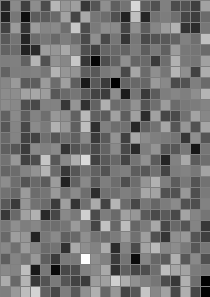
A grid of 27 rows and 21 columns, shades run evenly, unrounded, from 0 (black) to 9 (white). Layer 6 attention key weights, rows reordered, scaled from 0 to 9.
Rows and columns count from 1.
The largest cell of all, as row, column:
24, 9
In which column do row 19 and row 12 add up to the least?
14
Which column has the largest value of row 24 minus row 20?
18
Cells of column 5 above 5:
5
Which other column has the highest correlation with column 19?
3
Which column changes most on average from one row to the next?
4
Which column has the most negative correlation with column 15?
21
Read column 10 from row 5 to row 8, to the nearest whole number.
2 0 3 3
